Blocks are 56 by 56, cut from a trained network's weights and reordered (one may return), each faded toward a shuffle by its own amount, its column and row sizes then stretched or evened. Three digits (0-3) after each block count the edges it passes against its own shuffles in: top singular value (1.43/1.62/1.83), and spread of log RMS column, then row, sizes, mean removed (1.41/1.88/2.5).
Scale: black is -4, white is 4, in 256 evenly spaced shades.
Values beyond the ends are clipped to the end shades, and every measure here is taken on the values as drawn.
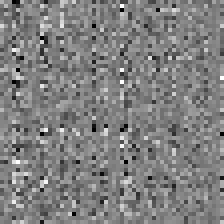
0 3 1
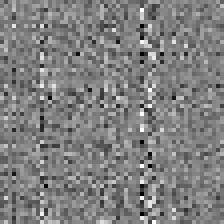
3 3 1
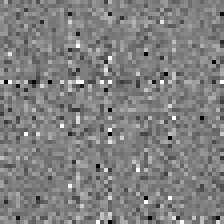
1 2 1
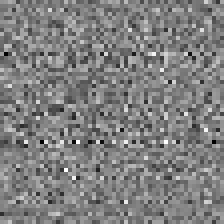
3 0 3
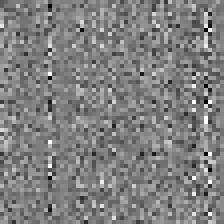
3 3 0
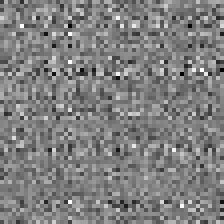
3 1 3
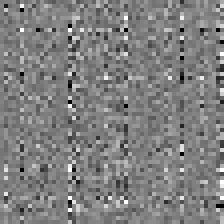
2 3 1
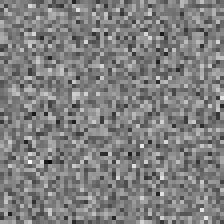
2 1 0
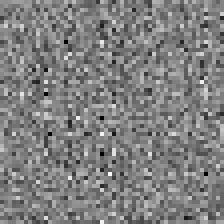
1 2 1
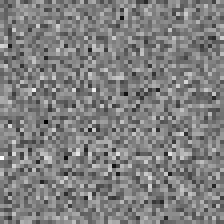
0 0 1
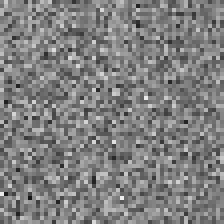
1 0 0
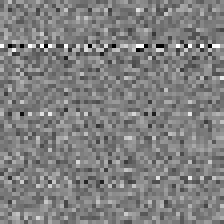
3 0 2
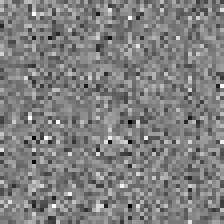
0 2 2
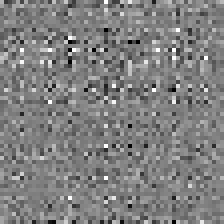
2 3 3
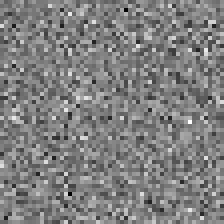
0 1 2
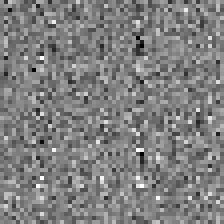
1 2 1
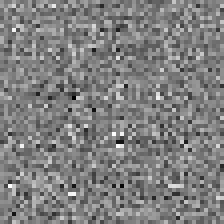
1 1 2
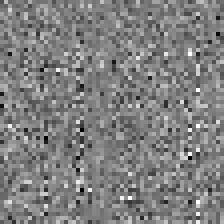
0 3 1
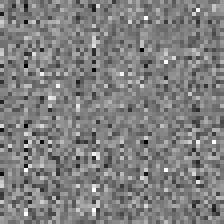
1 3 2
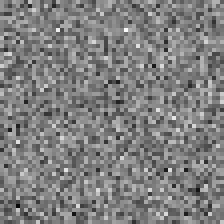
0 0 0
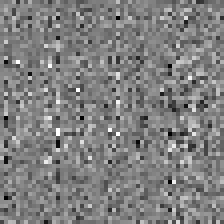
2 3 2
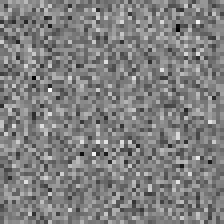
0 2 0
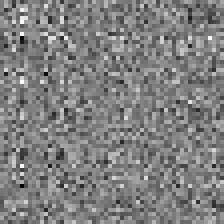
3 2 2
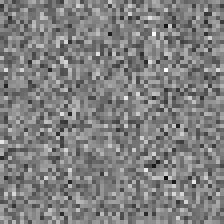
0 1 0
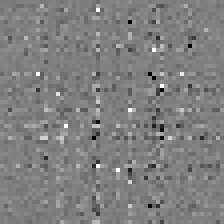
0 2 2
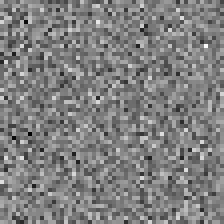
0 1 0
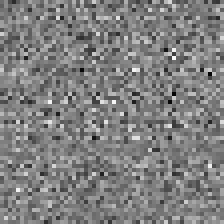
1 0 3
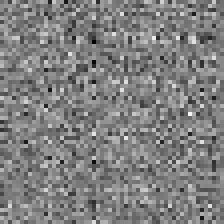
3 2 2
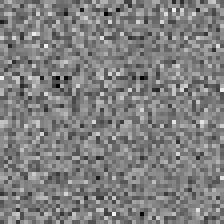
2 0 2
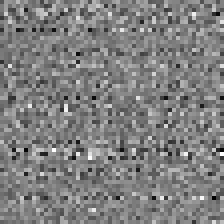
1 1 3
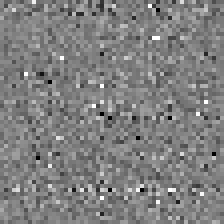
0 1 2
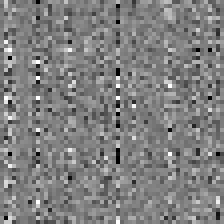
2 3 1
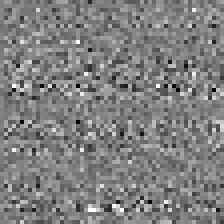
0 1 3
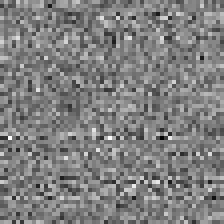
3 0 3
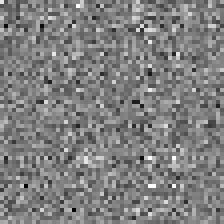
1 1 2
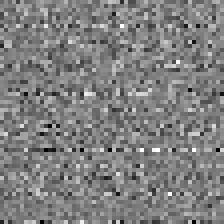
0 0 3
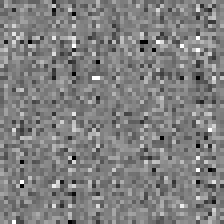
0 3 2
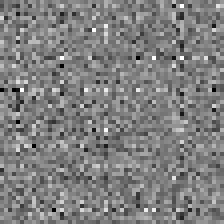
2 2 2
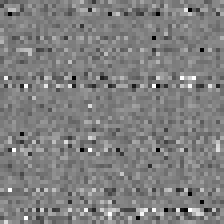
1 0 3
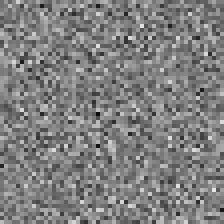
1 0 1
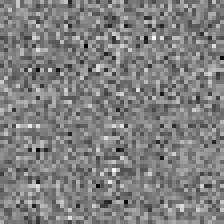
0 1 2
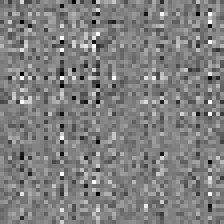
2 3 2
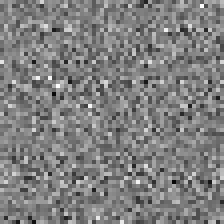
0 0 2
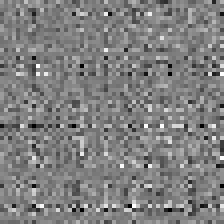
2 2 3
